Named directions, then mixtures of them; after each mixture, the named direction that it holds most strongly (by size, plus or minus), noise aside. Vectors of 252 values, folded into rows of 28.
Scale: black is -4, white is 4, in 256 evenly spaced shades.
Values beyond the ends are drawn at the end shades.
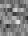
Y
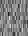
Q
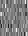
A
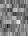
Y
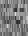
Y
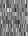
A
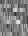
Y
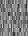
Q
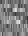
Y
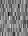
Q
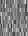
A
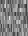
Q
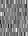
A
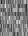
Q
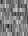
Y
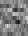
Y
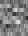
Y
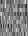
A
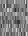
A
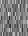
Q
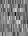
Q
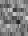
Y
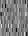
A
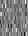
A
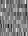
A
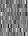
A
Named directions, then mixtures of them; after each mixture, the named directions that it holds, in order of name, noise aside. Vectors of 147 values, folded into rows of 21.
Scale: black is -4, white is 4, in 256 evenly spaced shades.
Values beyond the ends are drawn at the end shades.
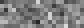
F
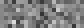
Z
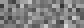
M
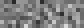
F, M, Z.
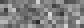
F.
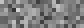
F, Z.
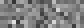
Z.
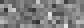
F.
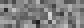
F, Z.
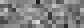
F.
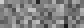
F, M, Z.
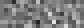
F, M, Z.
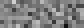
F, M, Z.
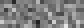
F, M, Z.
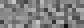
F, M, Z.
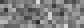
F.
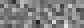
F, M, Z.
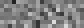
F, M, Z.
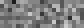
M, Z.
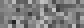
Z.
